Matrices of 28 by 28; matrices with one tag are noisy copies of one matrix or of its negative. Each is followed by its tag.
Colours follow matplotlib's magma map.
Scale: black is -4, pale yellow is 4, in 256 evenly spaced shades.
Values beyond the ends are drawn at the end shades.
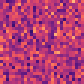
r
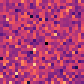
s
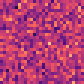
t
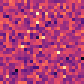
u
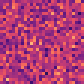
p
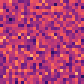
p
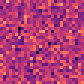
p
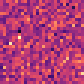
r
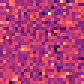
s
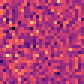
p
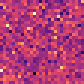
s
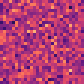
t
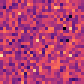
t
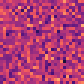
r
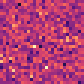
s
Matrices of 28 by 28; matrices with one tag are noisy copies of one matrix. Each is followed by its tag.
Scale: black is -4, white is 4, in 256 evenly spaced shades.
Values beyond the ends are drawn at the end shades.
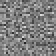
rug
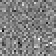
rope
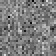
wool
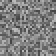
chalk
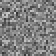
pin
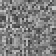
chalk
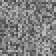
wool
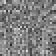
chalk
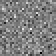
rope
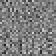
rope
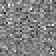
rug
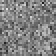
wool
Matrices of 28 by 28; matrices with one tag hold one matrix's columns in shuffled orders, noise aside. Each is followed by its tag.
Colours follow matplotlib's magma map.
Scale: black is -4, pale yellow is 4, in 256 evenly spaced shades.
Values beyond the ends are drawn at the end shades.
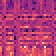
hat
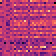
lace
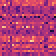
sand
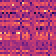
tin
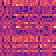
sand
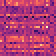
sand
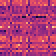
sand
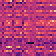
lace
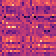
sand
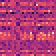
tin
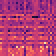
hat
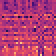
hat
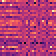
lace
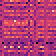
lace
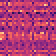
tin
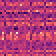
tin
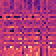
hat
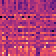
hat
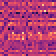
tin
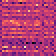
lace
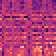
hat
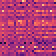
lace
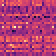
sand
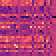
sand
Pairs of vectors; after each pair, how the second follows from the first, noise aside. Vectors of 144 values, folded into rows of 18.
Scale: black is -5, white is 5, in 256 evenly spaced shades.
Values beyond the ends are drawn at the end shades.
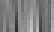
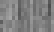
wrapped around, shrunk.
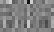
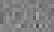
wrapped around, shrunk.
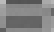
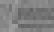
wrapped around, shrunk.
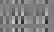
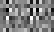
reversed, scaled up.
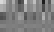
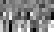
reversed, scaled up.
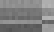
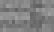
wrapped around, negated, shrunk.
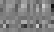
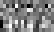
reversed, scaled up.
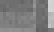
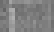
wrapped around, shrunk.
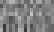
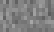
wrapped around, negated, shrunk.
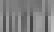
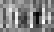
wrapped around, negated, scaled up.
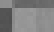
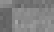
shrunk.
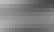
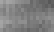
shrunk.
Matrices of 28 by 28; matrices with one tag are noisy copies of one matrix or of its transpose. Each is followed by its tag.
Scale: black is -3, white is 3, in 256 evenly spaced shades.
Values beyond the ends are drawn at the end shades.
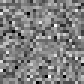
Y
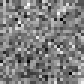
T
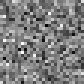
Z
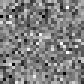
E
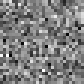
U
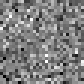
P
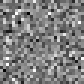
Y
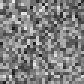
Y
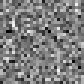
Y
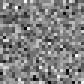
E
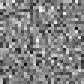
Y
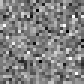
Y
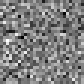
Y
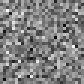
Y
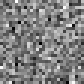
Z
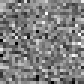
E
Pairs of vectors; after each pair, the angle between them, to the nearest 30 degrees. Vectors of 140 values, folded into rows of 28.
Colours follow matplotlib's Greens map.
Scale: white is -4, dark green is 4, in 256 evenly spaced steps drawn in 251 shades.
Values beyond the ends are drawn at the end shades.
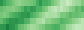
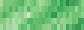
150 degrees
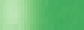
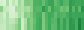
30 degrees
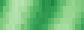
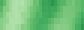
30 degrees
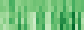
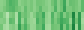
30 degrees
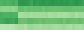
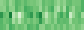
90 degrees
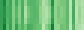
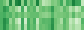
60 degrees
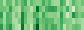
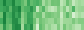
120 degrees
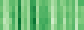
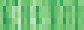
150 degrees
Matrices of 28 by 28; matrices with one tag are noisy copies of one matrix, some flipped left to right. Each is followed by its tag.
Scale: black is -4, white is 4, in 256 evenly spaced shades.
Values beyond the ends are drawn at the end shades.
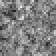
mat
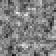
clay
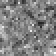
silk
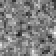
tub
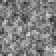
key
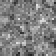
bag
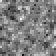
mat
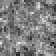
bag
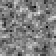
clay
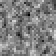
tub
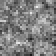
bag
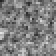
tub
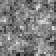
bag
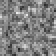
clay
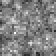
bag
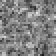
clay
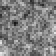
silk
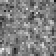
key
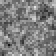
mat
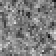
tub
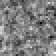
silk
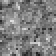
bag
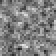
clay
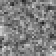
silk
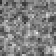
key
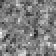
tub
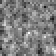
key
